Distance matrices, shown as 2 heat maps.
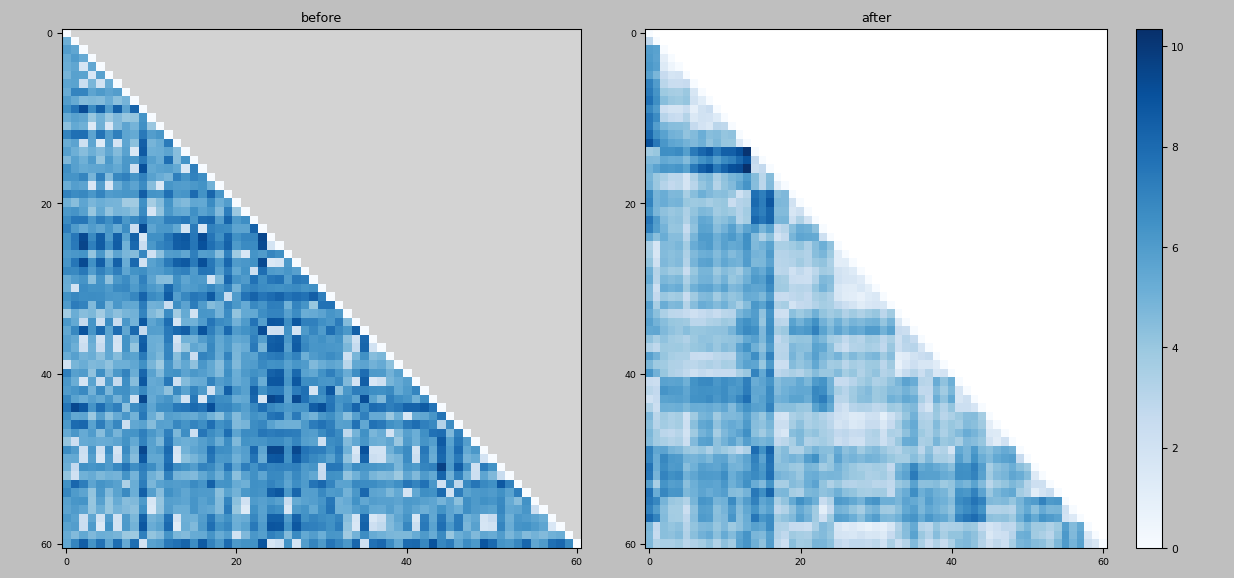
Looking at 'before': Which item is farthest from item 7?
51
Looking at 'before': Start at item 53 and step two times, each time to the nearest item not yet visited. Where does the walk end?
46
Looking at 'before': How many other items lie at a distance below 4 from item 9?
5
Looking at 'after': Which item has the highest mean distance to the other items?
16
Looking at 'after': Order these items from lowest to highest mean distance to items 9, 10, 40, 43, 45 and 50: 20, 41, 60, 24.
60, 20, 24, 41
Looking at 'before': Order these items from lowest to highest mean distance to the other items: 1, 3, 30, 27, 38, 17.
3, 38, 1, 30, 17, 27
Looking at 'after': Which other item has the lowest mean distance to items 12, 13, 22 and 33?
19
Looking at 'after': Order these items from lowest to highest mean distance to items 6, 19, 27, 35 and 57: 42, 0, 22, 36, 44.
36, 22, 44, 42, 0
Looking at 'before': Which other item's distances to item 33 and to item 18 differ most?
15
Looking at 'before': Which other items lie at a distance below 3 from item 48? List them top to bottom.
1, 30, 51, 52
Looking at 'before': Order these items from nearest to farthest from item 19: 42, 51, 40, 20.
20, 40, 51, 42
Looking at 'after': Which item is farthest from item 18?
13
